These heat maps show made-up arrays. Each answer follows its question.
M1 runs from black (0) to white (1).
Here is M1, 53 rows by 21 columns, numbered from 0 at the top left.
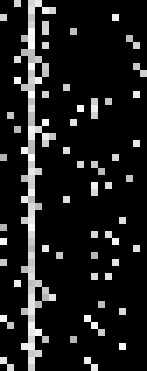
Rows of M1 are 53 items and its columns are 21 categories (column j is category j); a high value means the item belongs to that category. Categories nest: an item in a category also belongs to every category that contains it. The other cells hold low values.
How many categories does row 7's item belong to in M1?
2
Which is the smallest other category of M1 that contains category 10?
6
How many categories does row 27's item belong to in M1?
2
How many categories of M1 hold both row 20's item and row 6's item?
3
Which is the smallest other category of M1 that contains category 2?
5
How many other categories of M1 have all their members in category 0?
2
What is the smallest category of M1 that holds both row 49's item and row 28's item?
3
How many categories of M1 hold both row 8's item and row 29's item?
2
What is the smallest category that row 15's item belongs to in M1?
11
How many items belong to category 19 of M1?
5
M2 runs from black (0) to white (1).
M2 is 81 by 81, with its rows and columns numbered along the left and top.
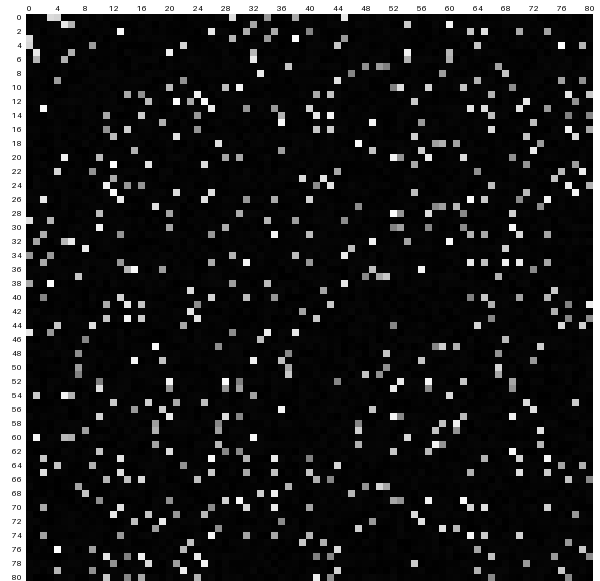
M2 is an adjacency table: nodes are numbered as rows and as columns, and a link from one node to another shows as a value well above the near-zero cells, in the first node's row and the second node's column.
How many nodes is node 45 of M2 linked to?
5
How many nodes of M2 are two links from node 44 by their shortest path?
9
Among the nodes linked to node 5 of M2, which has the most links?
node 20
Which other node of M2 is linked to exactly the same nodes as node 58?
node 73
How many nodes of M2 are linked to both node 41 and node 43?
7
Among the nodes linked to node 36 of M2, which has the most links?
node 14
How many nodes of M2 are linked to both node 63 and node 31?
8
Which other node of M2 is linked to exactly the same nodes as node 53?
node 62
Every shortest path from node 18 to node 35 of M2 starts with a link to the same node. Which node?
node 59
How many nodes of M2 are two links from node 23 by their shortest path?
7
